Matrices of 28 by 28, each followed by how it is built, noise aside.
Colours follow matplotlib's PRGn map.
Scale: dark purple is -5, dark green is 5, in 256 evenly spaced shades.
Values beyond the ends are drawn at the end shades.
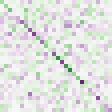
diagonal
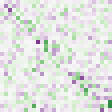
banded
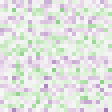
blocks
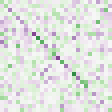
diagonal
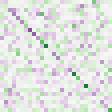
diagonal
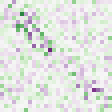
banded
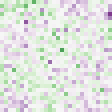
smooth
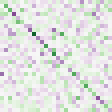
diagonal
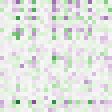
low rank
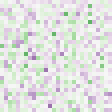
blocks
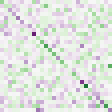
diagonal
